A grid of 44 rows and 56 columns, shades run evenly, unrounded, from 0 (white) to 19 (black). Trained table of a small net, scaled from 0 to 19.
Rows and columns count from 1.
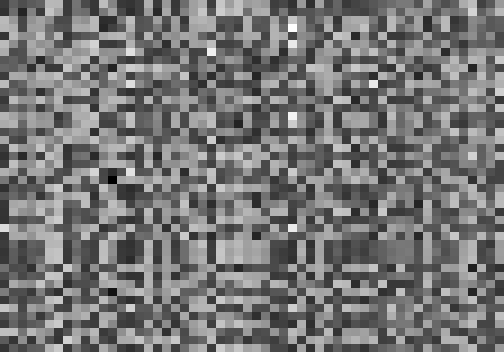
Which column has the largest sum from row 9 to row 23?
29
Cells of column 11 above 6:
33
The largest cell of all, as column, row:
13, 23
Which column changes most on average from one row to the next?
15
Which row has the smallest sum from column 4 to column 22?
18
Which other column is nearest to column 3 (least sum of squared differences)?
32
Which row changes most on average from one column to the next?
22
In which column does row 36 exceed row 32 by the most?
56
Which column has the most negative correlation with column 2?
36
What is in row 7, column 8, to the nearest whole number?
6
